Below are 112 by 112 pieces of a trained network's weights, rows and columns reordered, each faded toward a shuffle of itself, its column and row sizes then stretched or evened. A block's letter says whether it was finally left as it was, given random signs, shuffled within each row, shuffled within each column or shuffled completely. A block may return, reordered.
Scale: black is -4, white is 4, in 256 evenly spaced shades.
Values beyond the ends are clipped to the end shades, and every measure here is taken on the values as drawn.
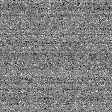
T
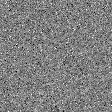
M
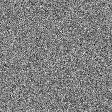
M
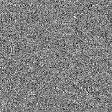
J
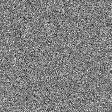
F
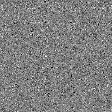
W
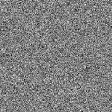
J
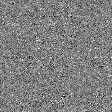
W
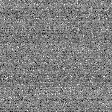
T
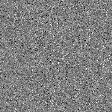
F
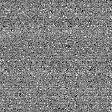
J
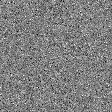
M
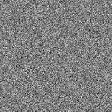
J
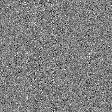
F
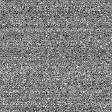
J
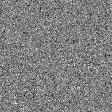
M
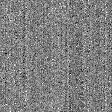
F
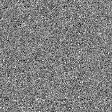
W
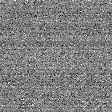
T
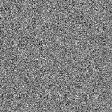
J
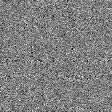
W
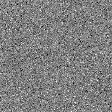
F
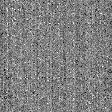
J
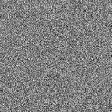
J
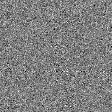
W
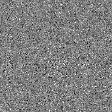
W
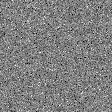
M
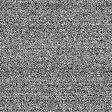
T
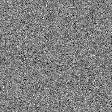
F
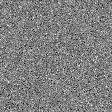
M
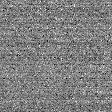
T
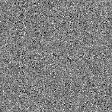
W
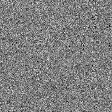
W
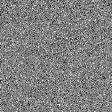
W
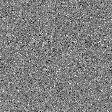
T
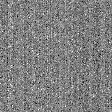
F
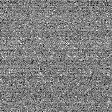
J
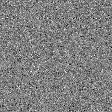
T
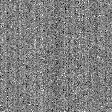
F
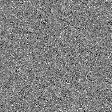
F
